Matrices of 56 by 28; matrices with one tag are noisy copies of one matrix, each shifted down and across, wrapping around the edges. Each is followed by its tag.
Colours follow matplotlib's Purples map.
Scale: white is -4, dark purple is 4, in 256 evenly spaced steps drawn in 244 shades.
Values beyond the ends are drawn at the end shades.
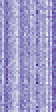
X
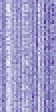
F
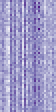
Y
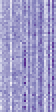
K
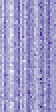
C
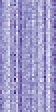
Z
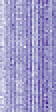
F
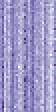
C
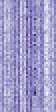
F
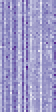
K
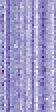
Z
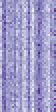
Z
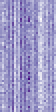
F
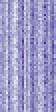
C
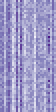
K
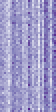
X
